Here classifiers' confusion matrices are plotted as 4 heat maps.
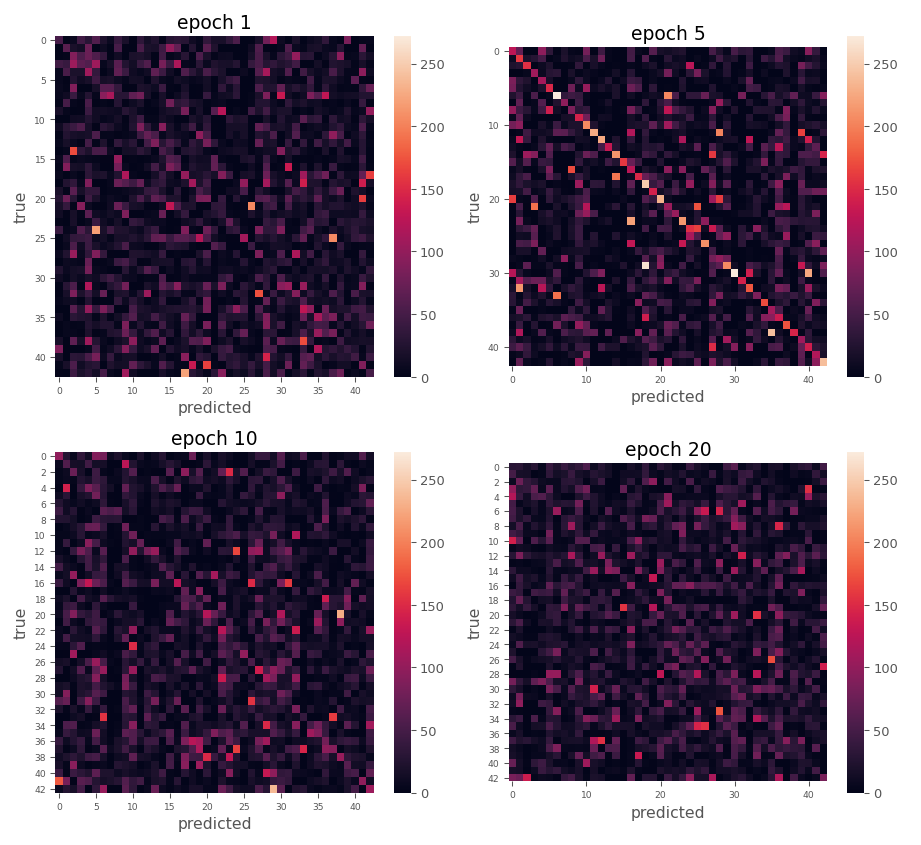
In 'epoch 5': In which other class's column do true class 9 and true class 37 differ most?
6
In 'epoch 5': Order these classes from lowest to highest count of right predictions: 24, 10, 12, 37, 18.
24, 37, 10, 12, 18
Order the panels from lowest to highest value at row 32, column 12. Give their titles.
epoch 20, epoch 10, epoch 1, epoch 5
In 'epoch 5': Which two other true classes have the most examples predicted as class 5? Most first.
8, 16
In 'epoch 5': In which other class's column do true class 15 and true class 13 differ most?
36
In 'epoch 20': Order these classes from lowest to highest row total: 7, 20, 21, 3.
21, 7, 3, 20
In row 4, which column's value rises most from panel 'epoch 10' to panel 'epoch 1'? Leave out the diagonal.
28
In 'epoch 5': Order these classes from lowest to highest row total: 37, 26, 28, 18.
28, 37, 26, 18
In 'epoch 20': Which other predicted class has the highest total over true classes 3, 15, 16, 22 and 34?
36
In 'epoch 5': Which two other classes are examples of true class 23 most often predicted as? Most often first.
16, 26
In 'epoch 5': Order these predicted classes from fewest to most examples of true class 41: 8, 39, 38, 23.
38, 8, 23, 39
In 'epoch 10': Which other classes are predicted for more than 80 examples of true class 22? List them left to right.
10, 32, 42
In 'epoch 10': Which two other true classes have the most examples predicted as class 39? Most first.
18, 19
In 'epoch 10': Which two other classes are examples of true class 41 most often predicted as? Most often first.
0, 1
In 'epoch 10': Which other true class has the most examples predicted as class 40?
16
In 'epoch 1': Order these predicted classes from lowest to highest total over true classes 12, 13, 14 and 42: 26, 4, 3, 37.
26, 3, 4, 37
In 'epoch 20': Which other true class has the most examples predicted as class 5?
28
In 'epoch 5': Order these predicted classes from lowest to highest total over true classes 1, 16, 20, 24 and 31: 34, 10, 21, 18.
34, 10, 18, 21
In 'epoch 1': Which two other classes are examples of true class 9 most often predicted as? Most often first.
22, 42
